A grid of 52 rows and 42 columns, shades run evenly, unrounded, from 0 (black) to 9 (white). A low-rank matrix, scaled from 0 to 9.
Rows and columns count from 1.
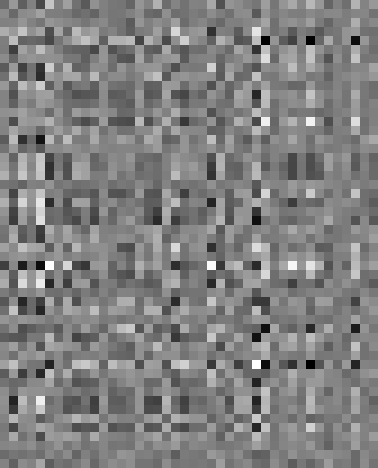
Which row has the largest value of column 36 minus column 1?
30
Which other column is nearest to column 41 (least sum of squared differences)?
31
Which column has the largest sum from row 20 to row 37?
5
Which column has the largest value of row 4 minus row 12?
29
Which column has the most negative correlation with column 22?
27
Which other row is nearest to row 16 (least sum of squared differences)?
42
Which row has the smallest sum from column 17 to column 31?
25
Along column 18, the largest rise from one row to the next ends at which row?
26
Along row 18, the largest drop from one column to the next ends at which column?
6
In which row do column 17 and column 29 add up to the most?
41
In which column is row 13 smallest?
24
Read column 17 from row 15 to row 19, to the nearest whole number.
5 6 5 4 4
